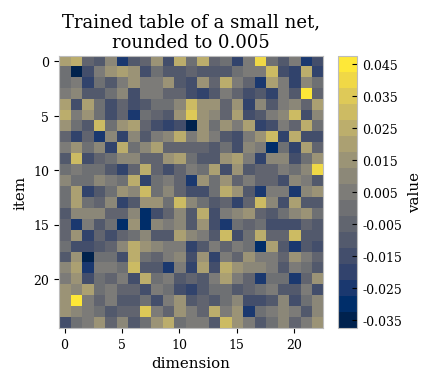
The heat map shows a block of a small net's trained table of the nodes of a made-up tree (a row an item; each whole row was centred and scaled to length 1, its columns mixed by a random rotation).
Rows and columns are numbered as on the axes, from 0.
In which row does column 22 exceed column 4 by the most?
10
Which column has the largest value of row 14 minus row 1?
1
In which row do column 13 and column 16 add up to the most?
6
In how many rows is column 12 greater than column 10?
11
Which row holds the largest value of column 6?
19
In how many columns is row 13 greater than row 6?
11
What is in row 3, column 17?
-0.01
